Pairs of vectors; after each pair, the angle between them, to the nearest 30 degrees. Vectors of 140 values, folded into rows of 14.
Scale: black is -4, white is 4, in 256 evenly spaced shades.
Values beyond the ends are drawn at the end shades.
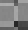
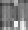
150 degrees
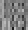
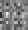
120 degrees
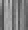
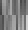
90 degrees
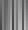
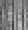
30 degrees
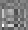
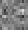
90 degrees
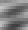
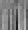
90 degrees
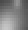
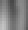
60 degrees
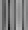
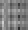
120 degrees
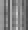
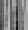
150 degrees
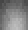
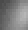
60 degrees
